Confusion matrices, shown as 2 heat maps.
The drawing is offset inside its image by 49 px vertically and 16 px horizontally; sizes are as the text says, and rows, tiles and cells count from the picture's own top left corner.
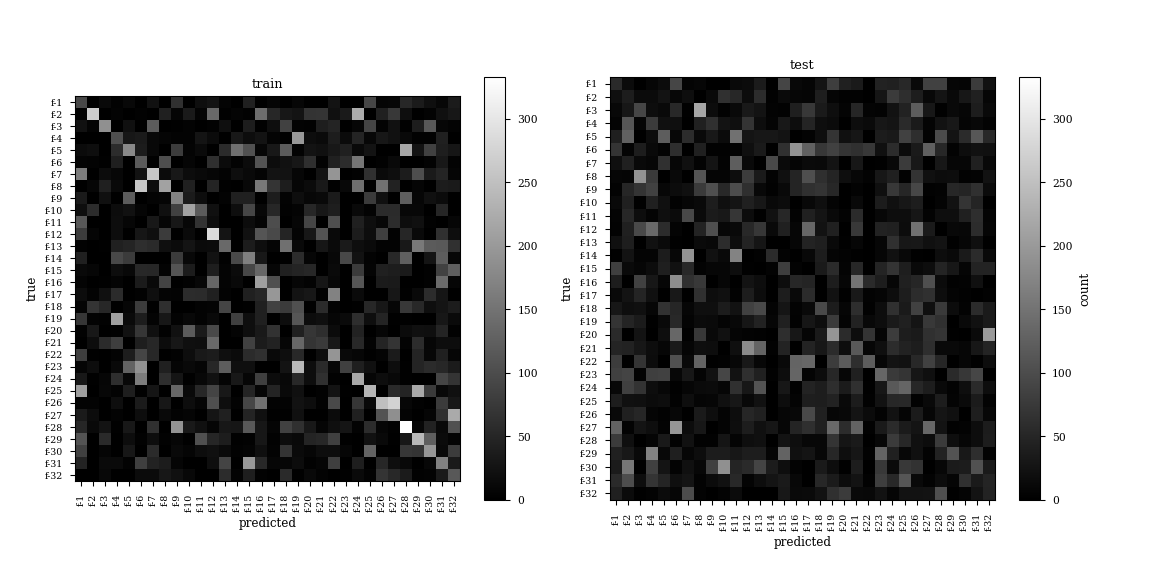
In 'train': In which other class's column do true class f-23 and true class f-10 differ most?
f-19
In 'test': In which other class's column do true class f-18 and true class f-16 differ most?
f-6
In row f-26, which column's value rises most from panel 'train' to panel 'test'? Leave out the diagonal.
f-17
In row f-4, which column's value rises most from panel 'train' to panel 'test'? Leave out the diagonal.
f-2
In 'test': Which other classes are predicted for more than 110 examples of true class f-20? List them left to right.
f-6, f-19, f-32
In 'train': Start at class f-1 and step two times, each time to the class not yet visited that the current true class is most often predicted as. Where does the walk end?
f-29
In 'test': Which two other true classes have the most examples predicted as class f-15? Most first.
f-29, f-1
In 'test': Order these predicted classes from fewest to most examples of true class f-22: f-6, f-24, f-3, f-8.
f-24, f-3, f-6, f-8
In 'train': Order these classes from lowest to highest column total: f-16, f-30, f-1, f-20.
f-20, f-30, f-1, f-16
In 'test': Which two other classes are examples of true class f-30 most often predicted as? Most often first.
f-10, f-2
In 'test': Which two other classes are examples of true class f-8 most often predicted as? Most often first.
f-3, f-17
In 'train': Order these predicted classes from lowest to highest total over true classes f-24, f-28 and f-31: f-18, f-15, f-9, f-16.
f-18, f-16, f-9, f-15
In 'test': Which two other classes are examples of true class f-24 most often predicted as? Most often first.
f-25, f-13
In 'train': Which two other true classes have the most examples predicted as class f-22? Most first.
f-7, f-17
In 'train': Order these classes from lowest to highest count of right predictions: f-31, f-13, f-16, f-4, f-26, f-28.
f-4, f-13, f-31, f-16, f-26, f-28
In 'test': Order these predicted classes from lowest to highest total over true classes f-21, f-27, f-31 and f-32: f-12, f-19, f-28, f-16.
f-16, f-28, f-12, f-19
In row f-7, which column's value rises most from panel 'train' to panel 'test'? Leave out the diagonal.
f-11
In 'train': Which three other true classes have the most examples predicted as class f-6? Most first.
f-8, f-23, f-24
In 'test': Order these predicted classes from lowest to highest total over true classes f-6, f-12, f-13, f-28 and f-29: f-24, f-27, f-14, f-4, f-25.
f-14, f-25, f-27, f-24, f-4
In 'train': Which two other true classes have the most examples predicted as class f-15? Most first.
f-31, f-14
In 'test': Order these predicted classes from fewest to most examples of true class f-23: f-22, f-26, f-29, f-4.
f-22, f-26, f-29, f-4
